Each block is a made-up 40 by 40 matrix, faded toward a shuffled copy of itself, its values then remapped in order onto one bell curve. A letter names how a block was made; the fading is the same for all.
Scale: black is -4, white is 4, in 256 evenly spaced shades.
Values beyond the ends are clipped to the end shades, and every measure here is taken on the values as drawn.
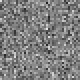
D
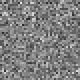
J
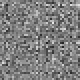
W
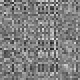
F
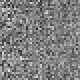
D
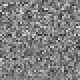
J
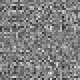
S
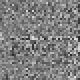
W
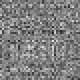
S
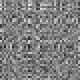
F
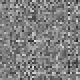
W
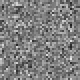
D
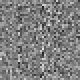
D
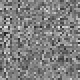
W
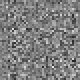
W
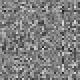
W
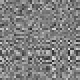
F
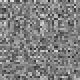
S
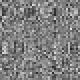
S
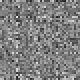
W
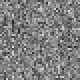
D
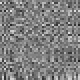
F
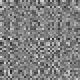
F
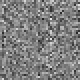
D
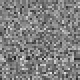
J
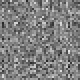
S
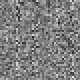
D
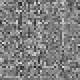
W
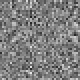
S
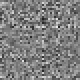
W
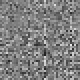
W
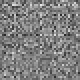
W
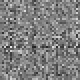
W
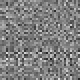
F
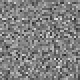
J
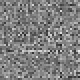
W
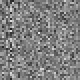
D
